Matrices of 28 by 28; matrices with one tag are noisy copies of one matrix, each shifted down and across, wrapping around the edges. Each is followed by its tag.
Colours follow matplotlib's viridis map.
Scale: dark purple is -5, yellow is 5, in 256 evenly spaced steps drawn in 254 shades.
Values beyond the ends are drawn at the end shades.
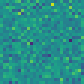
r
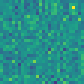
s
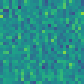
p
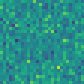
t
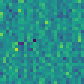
p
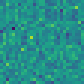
s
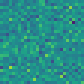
r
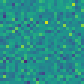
r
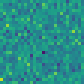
t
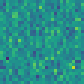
p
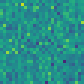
t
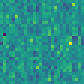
p
